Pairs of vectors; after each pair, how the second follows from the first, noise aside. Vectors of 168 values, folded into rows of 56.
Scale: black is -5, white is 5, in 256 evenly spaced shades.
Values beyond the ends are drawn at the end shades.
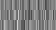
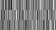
wrapped around.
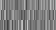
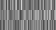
wrapped around.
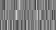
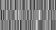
reversed.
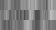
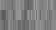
reversed, negated, shrunk.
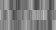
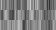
wrapped around.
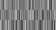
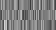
reversed, negated.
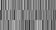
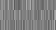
reversed, negated, shrunk.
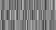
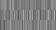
reversed, negated, shrunk.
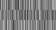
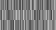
wrapped around.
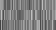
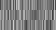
reversed.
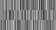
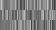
wrapped around.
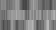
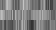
reversed.
